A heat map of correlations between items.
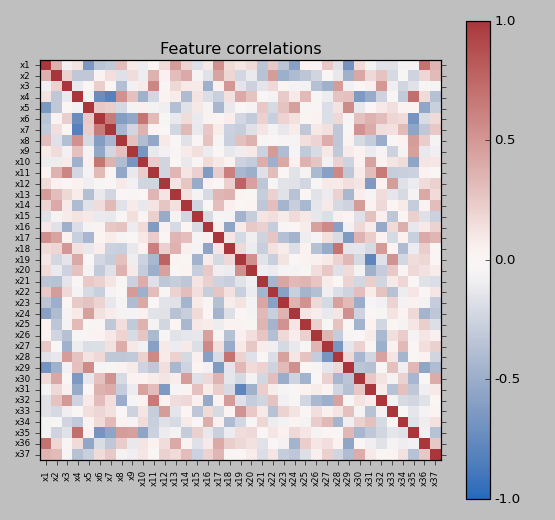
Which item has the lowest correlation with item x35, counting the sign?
x6
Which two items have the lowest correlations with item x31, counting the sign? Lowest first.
x19, x12
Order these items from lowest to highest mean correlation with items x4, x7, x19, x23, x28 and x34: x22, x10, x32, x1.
x22, x1, x32, x10
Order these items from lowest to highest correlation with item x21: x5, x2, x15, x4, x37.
x2, x37, x4, x15, x5
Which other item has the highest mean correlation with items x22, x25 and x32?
x11
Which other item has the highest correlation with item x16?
x27
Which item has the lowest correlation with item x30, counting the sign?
x4
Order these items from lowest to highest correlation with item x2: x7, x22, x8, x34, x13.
x8, x34, x7, x13, x22
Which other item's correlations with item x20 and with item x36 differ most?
x29
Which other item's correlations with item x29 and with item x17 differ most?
x1
